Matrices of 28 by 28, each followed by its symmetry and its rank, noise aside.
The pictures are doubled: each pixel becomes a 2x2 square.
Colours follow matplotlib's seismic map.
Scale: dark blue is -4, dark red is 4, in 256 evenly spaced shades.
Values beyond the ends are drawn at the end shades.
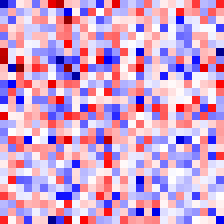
symmetric, rank six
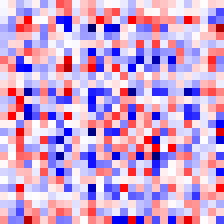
symmetric, rank four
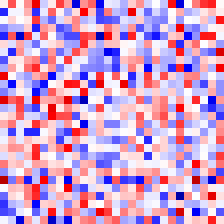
antisymmetric, rank six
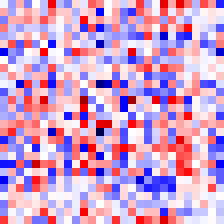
antisymmetric, rank six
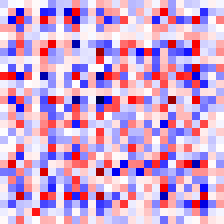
symmetric, rank three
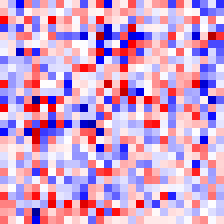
antisymmetric, rank six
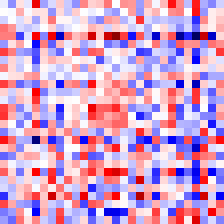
no symmetry, rank three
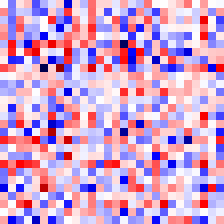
no symmetry, rank six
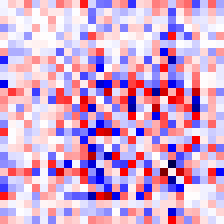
antisymmetric, rank four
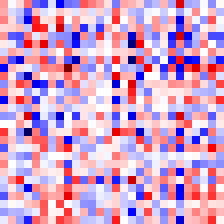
no symmetry, rank four
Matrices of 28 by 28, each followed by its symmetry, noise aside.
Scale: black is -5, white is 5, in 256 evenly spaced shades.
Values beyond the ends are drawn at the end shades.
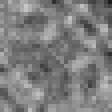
symmetric across the other diagonal.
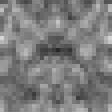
mirrored left to right.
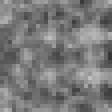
mirrored top to bottom.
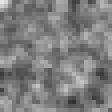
symmetric.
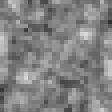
same after a half turn.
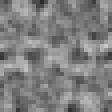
same after a half turn.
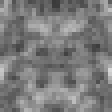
mirrored left to right.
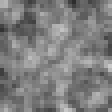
symmetric.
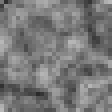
symmetric.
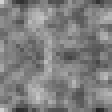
mirrored top to bottom.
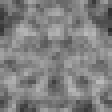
mirrored left to right.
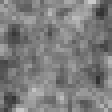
same after a half turn.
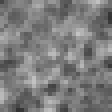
symmetric.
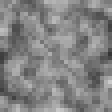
same after a half turn.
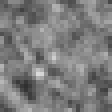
symmetric across the other diagonal.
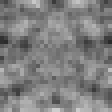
mirrored left to right.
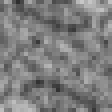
same after a half turn.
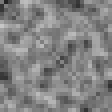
symmetric.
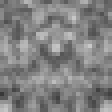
mirrored left to right.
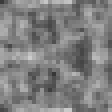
mirrored top to bottom.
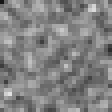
symmetric.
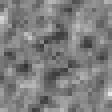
same after a half turn.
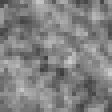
symmetric across the other diagonal.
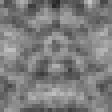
mirrored left to right.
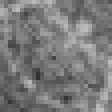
symmetric across the other diagonal.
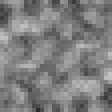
same after a half turn.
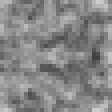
mirrored top to bottom.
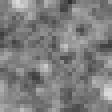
symmetric across the other diagonal.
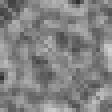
symmetric.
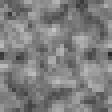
same after a half turn.
